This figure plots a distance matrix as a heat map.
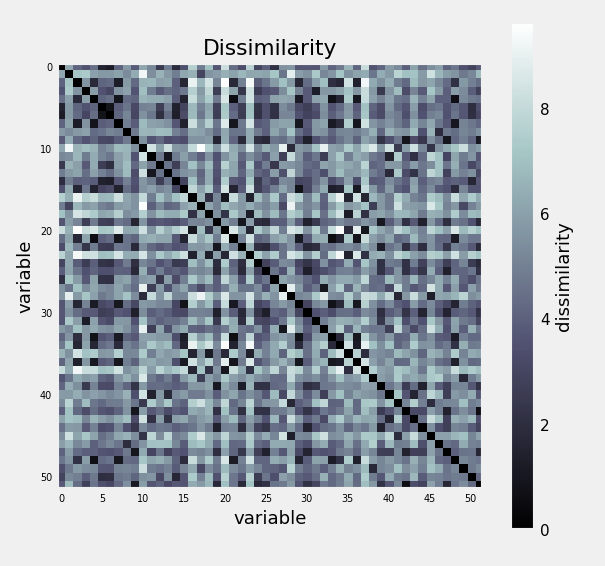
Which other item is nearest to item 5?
6
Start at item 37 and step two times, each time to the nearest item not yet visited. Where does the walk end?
16
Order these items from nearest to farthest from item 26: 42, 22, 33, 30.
22, 30, 42, 33
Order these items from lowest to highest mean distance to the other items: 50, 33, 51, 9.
9, 51, 33, 50
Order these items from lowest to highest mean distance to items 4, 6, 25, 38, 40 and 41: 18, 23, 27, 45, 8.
27, 8, 45, 18, 23
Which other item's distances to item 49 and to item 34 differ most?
38
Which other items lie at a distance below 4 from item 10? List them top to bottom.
28, 41, 45
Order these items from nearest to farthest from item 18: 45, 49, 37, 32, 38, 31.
37, 32, 49, 38, 45, 31
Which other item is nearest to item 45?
28
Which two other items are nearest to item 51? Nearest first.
42, 9
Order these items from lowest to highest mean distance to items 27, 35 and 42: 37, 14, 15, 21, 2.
37, 14, 15, 21, 2
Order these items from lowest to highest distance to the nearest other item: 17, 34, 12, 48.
48, 34, 12, 17
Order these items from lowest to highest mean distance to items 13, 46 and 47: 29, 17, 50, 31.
29, 31, 50, 17
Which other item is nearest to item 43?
40
